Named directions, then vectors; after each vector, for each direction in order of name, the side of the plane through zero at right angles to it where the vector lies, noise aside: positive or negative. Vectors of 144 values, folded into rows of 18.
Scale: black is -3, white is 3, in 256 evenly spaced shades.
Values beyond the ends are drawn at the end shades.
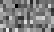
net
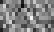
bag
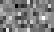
positive, positive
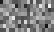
positive, positive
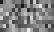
positive, positive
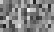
negative, negative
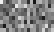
negative, negative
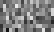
positive, negative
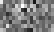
negative, negative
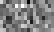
negative, negative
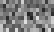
negative, positive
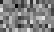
positive, positive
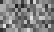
positive, positive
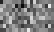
positive, positive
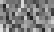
negative, positive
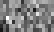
positive, negative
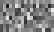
positive, negative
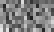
negative, positive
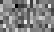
positive, positive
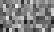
positive, negative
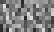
positive, negative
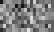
positive, positive
